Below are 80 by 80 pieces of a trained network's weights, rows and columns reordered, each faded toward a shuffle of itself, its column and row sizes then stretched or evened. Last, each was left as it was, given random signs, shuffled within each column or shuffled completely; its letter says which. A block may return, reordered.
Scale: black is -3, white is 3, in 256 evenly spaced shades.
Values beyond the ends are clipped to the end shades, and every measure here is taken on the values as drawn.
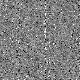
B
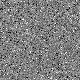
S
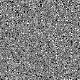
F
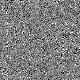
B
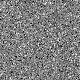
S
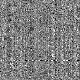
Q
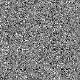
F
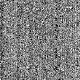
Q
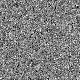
S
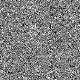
F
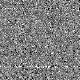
F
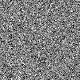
B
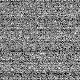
Q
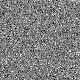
S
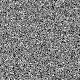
S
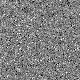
S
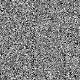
F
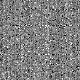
Q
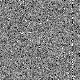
B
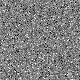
S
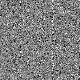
B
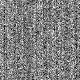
B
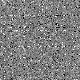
F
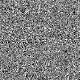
F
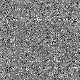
F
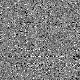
F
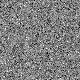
S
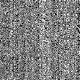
Q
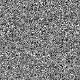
F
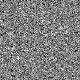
F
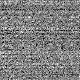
Q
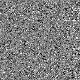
F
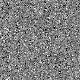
B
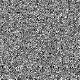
F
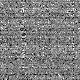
Q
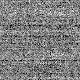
Q
